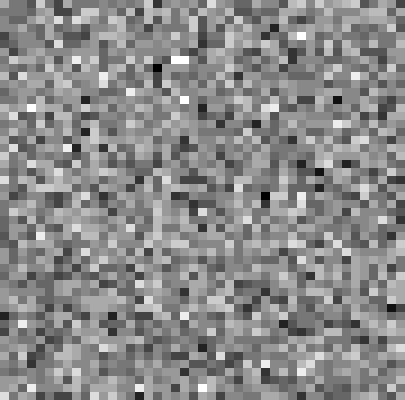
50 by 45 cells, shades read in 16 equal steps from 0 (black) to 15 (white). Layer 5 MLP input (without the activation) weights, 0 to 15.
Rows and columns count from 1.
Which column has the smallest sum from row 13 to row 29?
23
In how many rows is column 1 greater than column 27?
24
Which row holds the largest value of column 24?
1
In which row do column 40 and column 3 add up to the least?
25
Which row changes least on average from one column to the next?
43
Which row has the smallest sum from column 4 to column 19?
35
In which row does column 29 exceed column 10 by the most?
40
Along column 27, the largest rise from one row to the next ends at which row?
3
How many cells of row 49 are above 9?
14
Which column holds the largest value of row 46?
30
